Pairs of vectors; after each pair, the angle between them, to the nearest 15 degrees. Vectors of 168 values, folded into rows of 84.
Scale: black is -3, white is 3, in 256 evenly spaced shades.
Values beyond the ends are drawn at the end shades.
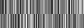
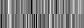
75 degrees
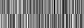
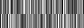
120 degrees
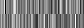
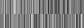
45 degrees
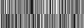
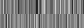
75 degrees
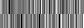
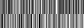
45 degrees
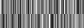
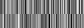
120 degrees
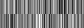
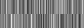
120 degrees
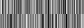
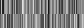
60 degrees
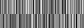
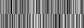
75 degrees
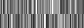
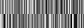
75 degrees
